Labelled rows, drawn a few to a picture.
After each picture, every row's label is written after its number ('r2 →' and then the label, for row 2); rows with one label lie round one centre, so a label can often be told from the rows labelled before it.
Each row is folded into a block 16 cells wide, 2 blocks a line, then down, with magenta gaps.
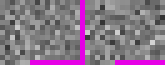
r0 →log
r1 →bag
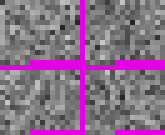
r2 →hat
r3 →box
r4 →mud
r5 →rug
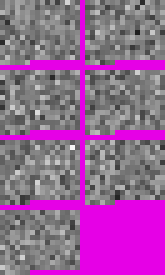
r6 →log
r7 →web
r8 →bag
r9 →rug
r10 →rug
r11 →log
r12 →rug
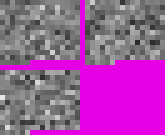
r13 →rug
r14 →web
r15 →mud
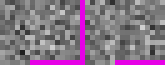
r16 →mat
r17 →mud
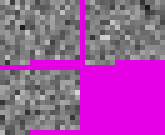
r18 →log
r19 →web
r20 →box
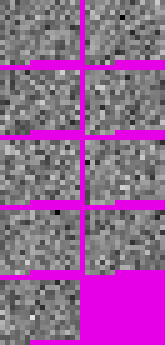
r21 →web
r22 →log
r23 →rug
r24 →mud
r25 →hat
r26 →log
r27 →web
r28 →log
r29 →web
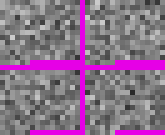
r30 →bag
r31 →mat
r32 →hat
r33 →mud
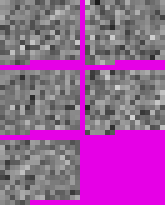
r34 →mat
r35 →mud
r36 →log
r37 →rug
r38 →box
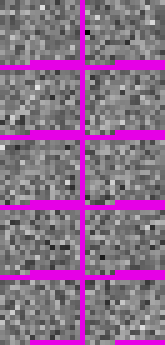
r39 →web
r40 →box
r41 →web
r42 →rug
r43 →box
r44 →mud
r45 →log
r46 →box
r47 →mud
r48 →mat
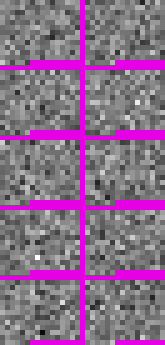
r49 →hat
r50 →web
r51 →log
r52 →mud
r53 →mud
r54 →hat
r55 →mat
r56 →box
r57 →hat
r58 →mud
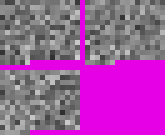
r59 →mud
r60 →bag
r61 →web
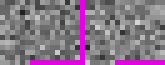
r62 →mud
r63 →mat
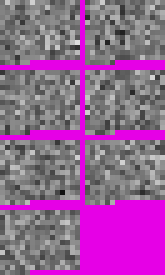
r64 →mat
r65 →hat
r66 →box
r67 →mud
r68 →box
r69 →mat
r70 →bag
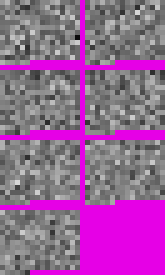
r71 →box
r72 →hat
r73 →mat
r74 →mat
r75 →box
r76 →mud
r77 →box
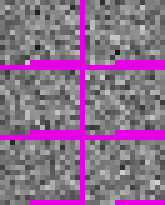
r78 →mat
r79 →web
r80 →mat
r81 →box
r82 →box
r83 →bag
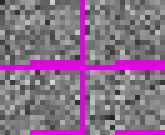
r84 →log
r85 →log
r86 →log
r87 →web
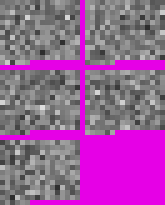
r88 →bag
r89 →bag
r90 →web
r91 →web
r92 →rug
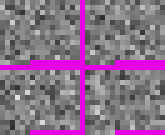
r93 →box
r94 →rug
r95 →box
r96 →mud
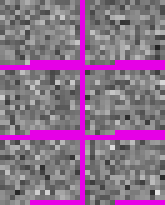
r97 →mat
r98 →rug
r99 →bag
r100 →log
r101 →web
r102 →mat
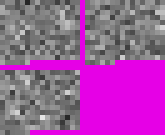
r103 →box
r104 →log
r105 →mud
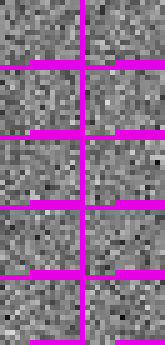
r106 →mat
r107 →mud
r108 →mat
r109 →web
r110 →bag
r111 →log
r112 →rug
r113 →mat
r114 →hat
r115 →mat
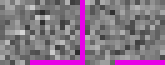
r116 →hat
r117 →log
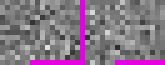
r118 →rug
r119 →bag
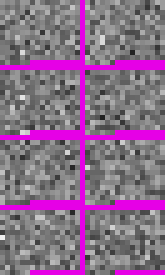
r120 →box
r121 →box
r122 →log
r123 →hat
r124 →rug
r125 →bag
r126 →bag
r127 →hat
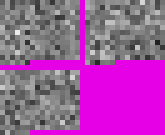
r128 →hat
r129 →box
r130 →bag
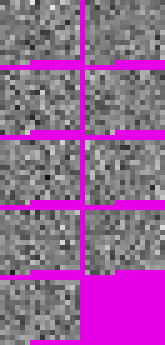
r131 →log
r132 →rug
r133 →bag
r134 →mud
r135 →mud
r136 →mud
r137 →mud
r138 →box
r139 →mud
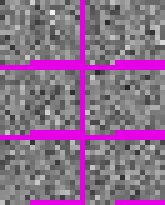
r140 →log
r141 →mat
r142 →bag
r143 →bag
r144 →web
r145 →mat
